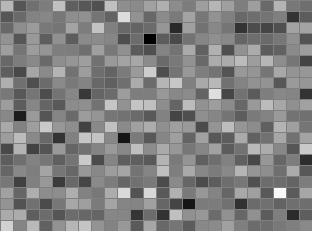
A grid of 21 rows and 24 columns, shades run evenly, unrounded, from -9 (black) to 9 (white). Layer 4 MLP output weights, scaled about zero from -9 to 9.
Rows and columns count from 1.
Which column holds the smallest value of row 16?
24
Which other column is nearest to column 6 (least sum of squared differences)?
3
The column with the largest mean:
17
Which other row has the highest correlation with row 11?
4
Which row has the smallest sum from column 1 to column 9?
9
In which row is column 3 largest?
21
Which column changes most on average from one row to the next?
12
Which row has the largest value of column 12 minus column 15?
19
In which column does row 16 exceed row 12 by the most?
7
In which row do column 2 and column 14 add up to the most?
20
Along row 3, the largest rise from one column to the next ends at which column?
15
